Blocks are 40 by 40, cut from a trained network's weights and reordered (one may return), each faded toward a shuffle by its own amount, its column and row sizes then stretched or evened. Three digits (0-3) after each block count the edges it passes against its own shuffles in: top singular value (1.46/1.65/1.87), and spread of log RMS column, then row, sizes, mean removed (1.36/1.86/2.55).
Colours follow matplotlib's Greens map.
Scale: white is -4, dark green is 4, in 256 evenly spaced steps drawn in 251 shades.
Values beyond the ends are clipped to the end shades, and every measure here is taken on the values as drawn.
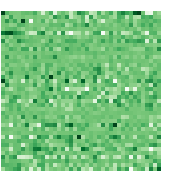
0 0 3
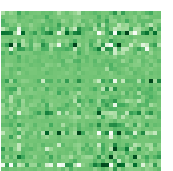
0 2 3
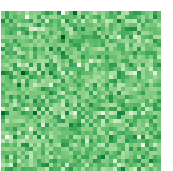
2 0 1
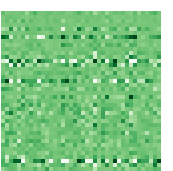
3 1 3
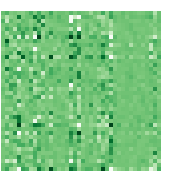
2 3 1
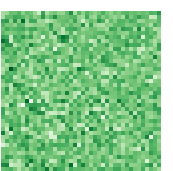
0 0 1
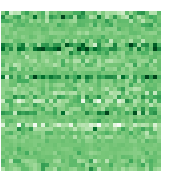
3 0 3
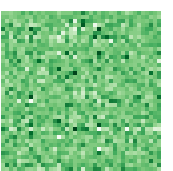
0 1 2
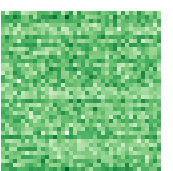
2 0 0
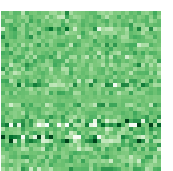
1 0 3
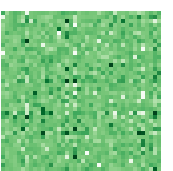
0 2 0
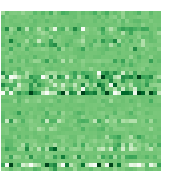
3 0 3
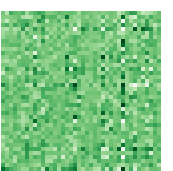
2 2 1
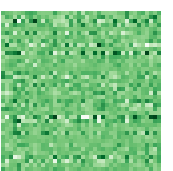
1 1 3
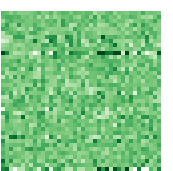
2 0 2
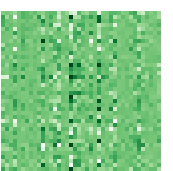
1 3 1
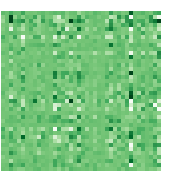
1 3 2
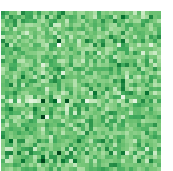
1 0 1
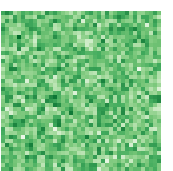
2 0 0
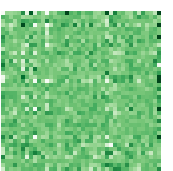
2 2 2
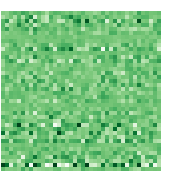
2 0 3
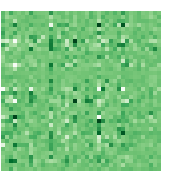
1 2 2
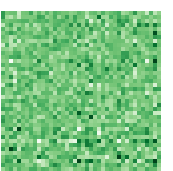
1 2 1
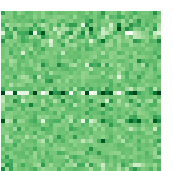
3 1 2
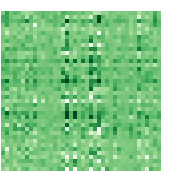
3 3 1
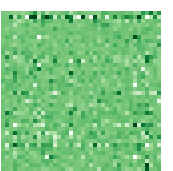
2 2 2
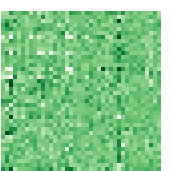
2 2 1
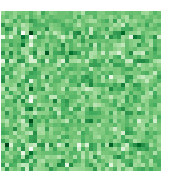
2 1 2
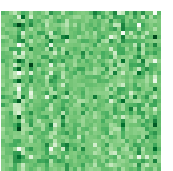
1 3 0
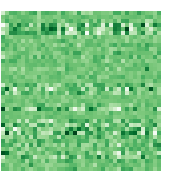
2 0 3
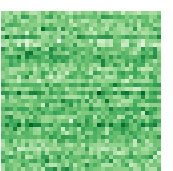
3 0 1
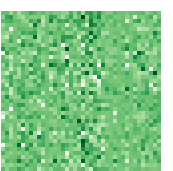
0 3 0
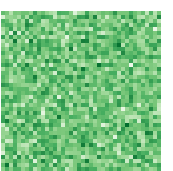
1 0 0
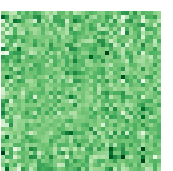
1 2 1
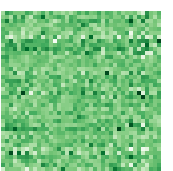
0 1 2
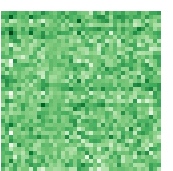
0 2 0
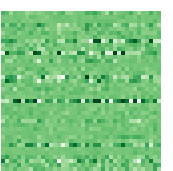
1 0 3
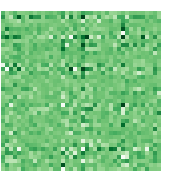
1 2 2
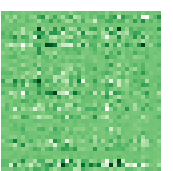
0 2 3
